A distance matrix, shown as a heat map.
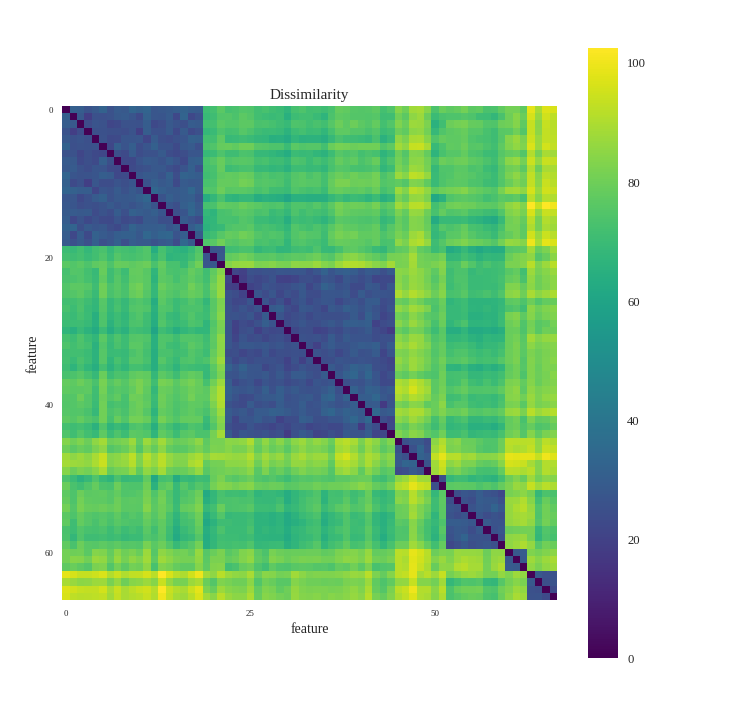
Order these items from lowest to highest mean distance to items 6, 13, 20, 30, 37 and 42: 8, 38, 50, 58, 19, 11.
38, 8, 11, 19, 58, 50
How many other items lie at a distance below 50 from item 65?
3
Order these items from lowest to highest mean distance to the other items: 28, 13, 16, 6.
28, 6, 16, 13
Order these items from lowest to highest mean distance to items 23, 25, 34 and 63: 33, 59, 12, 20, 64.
33, 64, 12, 59, 20
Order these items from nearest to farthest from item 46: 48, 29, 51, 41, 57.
48, 57, 29, 41, 51
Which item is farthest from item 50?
47
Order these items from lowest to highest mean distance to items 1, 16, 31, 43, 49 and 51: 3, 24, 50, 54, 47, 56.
3, 24, 50, 56, 54, 47
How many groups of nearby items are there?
8
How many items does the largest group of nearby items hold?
23
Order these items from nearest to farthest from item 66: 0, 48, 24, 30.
30, 24, 48, 0
